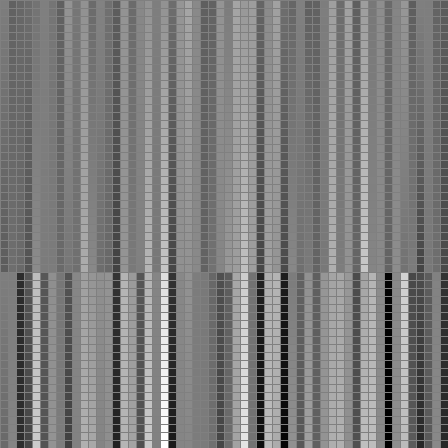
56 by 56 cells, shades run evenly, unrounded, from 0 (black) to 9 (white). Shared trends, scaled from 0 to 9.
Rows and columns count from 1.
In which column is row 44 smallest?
49
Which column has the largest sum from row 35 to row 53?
21
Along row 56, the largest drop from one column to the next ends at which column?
22
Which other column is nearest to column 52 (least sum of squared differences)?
45
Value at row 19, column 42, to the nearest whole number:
6
